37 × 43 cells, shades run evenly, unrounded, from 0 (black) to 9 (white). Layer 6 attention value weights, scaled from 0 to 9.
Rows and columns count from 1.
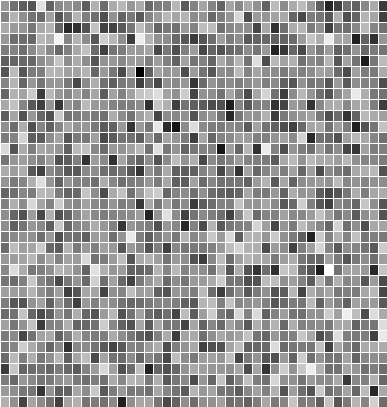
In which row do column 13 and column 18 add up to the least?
15
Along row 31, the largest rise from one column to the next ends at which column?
43
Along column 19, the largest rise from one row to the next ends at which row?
13
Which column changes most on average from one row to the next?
18
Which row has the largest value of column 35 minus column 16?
7
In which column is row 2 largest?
27
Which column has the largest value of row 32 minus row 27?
31
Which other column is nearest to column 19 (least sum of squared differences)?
6
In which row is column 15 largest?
22
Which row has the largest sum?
9
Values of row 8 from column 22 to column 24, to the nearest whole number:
2 4 5
